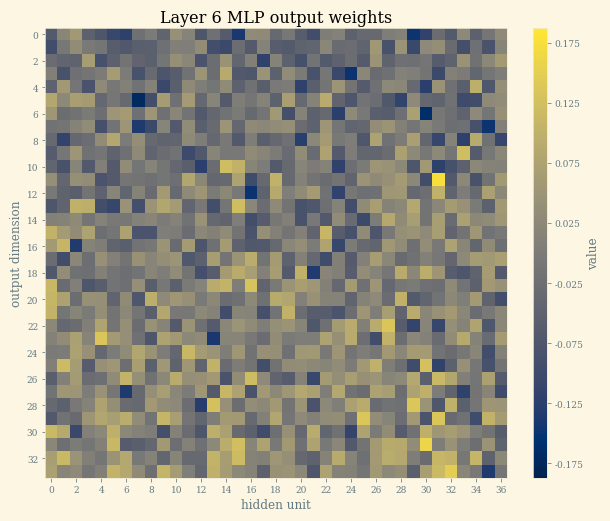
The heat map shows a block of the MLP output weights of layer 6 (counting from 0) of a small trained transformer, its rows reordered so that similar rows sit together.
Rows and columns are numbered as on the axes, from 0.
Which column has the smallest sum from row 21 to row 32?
12
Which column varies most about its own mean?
31
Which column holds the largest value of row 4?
34
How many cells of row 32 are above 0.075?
10
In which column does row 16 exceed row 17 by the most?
1
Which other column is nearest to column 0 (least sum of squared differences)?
19
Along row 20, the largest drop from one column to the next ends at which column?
29
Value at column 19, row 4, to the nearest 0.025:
0
